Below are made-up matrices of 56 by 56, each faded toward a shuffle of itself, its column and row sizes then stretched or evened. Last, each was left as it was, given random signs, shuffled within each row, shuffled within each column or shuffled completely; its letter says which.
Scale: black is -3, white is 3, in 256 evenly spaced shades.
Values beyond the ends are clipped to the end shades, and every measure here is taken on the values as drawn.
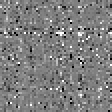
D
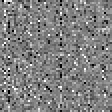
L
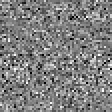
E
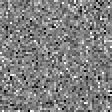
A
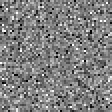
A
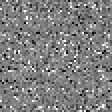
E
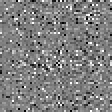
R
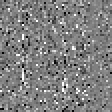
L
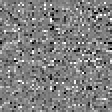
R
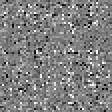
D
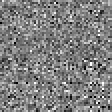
D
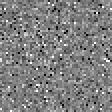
A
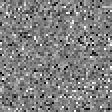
E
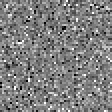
A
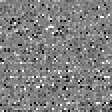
E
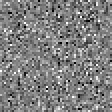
L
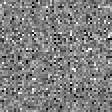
D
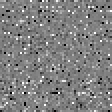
E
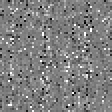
L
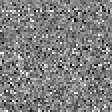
E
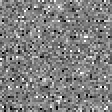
E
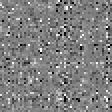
R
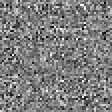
D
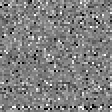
E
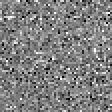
E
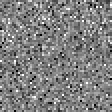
A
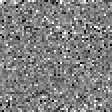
E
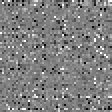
R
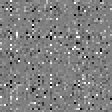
R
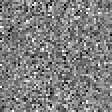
L
